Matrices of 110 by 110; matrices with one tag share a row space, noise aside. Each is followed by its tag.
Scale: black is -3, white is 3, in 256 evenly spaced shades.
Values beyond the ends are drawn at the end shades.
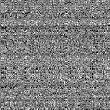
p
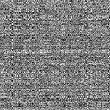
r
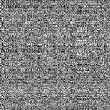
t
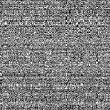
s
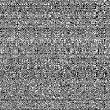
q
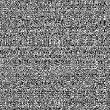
q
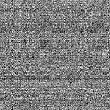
r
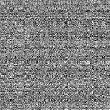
p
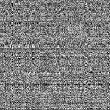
r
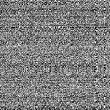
q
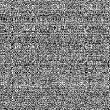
r
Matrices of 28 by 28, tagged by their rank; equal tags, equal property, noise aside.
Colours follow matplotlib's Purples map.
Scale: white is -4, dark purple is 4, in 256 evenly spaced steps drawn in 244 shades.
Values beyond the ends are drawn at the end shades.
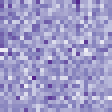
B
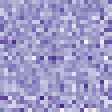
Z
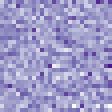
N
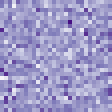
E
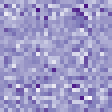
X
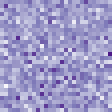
B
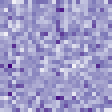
N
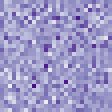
E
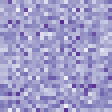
N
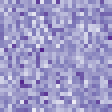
B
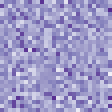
E
